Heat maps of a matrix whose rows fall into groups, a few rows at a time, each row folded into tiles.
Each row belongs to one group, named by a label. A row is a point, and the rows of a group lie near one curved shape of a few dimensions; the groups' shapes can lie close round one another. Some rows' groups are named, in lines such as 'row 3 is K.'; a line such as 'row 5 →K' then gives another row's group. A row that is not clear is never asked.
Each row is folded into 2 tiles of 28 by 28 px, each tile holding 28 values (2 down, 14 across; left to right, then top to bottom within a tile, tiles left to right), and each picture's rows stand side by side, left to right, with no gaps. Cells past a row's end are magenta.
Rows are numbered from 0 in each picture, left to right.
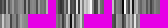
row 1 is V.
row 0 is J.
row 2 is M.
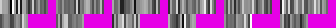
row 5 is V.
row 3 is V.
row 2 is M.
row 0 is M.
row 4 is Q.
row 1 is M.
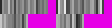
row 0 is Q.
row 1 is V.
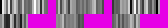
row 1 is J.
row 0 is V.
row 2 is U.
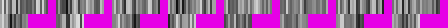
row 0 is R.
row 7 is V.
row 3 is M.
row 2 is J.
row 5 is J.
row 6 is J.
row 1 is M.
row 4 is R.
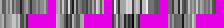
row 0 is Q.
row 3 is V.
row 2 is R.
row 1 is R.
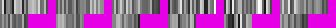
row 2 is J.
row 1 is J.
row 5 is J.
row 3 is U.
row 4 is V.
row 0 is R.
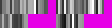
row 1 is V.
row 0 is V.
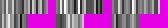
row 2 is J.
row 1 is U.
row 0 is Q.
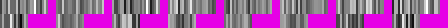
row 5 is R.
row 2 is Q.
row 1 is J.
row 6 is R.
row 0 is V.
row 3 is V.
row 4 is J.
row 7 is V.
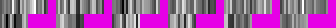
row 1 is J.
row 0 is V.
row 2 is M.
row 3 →J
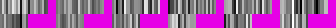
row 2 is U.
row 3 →J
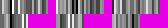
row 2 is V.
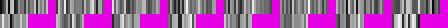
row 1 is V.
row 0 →J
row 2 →M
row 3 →M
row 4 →V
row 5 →Q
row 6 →M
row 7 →J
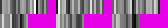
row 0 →V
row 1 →V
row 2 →J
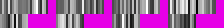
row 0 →V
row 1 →J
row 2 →V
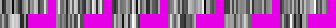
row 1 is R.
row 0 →Q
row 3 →V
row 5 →V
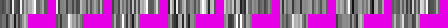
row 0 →V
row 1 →Q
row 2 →V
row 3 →V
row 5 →Q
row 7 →V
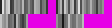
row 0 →V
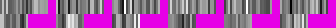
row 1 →Q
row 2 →M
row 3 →R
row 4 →U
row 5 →M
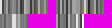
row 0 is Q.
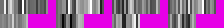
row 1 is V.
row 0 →U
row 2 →M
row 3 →V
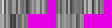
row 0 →R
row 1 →Q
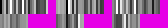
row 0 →U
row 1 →M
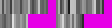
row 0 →Q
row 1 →J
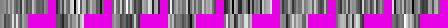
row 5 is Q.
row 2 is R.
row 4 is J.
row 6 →J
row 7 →Q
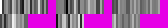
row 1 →M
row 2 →J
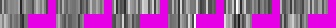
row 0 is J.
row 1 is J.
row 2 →R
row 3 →Q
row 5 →Q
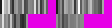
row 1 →U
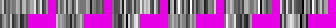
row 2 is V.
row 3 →U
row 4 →V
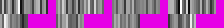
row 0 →J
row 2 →J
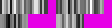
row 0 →V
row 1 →Q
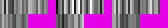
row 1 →U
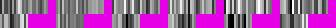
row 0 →M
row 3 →R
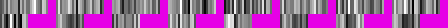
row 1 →R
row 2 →M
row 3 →U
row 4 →J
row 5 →R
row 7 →R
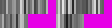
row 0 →J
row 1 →R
